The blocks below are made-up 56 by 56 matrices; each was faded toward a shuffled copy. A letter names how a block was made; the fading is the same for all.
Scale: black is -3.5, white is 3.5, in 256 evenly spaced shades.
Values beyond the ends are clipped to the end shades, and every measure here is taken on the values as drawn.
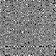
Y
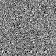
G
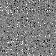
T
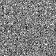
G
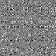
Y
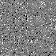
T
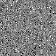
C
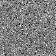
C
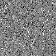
C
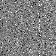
C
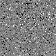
T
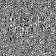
Y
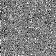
C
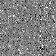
T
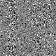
C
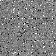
T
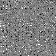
T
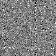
C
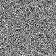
G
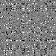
Y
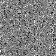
C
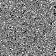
C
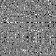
Y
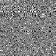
Y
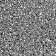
C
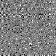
Y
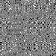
Y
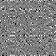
Y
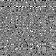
Y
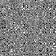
Y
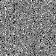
C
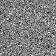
C
